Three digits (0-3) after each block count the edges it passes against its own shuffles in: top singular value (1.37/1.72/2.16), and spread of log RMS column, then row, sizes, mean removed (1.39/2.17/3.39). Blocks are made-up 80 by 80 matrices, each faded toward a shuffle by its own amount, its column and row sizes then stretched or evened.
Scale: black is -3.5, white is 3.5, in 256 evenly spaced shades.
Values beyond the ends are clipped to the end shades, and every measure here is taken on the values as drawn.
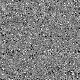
1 0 1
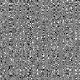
3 2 1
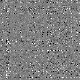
0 2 2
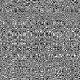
3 0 2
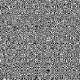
3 1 2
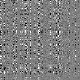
3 3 2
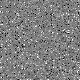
0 1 0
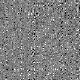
2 2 1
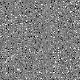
0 2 1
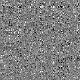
2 2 1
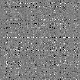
1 2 2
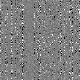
2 3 1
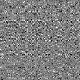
3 0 2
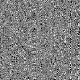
2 2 0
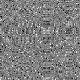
3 0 0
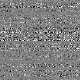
1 1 3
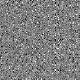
2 2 1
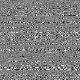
2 1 3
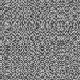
3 0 1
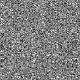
2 1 1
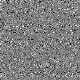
1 0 2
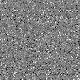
1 0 1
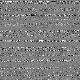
2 0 3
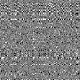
3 1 2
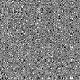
3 1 1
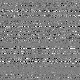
1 0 3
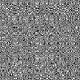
3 0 2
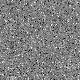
1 0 0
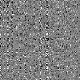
3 2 1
